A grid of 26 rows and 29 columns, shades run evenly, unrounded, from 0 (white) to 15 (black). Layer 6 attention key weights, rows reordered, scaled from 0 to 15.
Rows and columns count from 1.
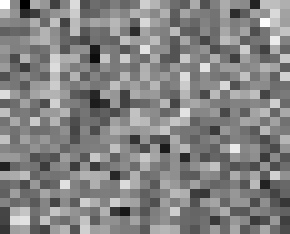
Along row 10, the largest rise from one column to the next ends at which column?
24
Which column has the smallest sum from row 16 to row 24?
18
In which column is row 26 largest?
1
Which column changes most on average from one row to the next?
27
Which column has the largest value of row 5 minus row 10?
12
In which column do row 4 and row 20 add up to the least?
28
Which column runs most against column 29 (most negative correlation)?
9
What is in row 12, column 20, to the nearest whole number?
5
